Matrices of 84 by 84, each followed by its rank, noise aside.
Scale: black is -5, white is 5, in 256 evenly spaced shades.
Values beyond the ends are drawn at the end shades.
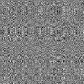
five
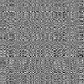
four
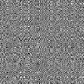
five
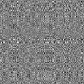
five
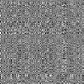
four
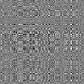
three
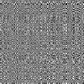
four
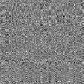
seven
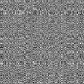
four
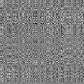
four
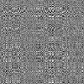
three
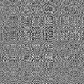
five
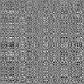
three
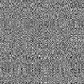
seven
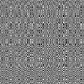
three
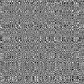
four
